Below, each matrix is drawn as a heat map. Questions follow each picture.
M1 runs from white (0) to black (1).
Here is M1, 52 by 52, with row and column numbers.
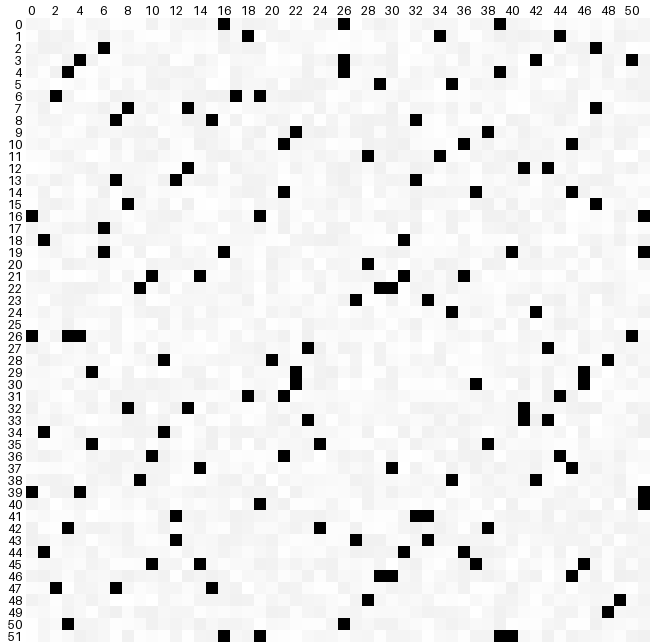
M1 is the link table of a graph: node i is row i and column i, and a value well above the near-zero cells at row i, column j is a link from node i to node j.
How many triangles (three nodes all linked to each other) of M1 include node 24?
0
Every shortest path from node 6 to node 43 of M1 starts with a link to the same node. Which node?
node 2
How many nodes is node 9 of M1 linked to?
2
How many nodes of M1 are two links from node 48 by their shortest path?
2
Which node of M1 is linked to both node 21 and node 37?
node 14
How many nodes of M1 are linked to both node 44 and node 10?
1
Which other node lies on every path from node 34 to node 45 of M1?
node 1
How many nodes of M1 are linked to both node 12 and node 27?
1
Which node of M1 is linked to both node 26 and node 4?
node 3
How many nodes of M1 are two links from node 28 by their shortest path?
2
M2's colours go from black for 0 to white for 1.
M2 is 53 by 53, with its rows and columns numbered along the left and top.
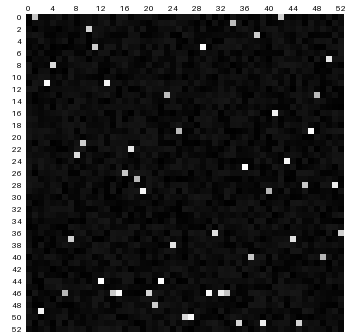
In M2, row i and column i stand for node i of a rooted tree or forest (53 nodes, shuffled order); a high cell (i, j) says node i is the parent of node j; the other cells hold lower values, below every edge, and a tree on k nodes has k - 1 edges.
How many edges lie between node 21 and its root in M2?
4
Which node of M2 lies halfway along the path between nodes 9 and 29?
13
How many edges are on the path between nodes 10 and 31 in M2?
8
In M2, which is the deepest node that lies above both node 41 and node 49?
40
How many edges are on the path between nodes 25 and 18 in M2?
8
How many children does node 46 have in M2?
7
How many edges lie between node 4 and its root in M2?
5
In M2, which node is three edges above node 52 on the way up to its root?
19
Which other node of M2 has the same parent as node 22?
12
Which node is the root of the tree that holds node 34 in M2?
0
